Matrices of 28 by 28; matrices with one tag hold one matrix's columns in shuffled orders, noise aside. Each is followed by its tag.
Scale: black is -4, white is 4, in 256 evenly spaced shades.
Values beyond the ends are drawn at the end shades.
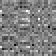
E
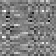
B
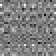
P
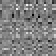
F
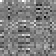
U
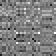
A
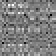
P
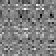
F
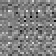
B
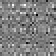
P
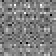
P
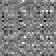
B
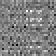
E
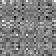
U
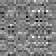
B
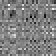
F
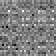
E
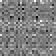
U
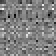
F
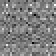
P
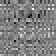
F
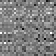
A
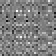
B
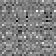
B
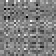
U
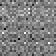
A
